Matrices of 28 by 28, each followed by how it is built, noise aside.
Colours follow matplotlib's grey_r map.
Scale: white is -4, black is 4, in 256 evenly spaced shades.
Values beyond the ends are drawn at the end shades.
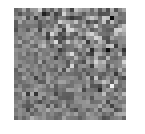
upper triangular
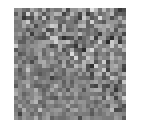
upper triangular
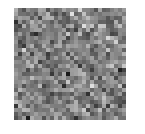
Toeplitz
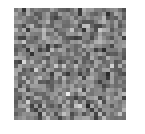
repeating columns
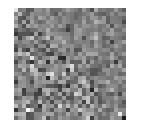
lower triangular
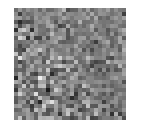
lower triangular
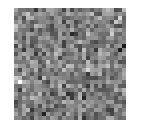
noise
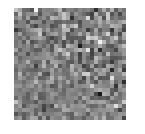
upper triangular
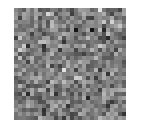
noise
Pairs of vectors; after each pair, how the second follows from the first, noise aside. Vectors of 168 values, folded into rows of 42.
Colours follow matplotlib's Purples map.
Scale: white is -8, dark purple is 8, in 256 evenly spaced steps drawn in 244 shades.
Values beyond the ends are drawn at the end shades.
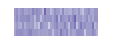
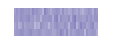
shrunk.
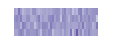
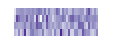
wrapped around, negated, scaled up.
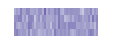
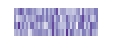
reversed, scaled up.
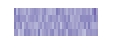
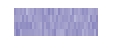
reversed, shrunk.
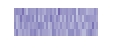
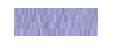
wrapped around, negated, shrunk.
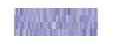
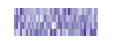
scaled up.
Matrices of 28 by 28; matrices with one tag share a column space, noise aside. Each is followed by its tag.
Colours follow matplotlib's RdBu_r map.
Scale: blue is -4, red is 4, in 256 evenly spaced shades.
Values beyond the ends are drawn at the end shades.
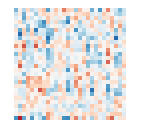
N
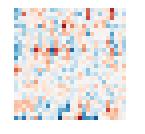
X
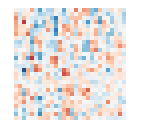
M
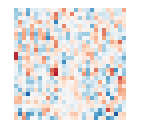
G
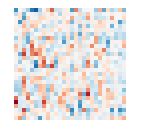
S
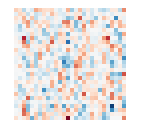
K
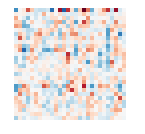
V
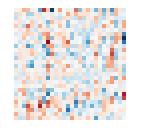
S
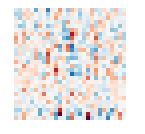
G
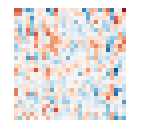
M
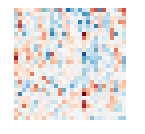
V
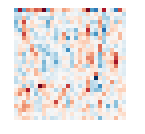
V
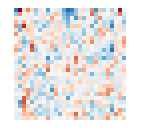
M
